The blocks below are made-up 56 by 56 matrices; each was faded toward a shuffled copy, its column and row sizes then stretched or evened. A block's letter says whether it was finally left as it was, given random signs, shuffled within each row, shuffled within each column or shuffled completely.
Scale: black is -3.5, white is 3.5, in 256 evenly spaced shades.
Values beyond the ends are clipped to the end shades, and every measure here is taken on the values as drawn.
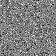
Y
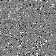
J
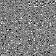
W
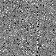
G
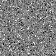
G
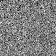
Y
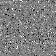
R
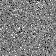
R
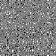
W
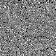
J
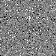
J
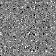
W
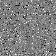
R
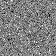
Y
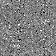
G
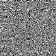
W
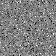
R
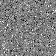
Y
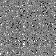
W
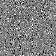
G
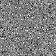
R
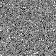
Y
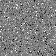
Y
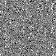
J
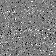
R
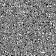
R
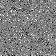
R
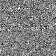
R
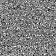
R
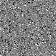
Y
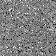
R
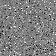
Y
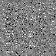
W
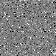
R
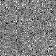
W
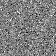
Y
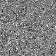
G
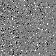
G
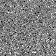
R
